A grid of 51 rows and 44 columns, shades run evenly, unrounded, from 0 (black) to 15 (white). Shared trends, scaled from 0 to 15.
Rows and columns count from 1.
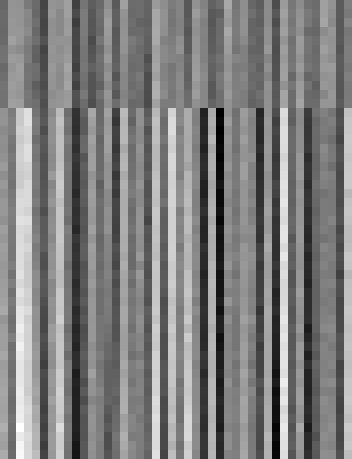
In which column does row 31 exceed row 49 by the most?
14
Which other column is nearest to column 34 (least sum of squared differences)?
31
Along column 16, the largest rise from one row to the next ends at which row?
13
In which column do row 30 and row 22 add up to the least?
28
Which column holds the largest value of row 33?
3
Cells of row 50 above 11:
7
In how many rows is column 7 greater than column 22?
12
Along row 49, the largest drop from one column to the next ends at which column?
35
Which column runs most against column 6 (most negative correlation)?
15
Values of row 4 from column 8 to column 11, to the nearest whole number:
8 9 4 7
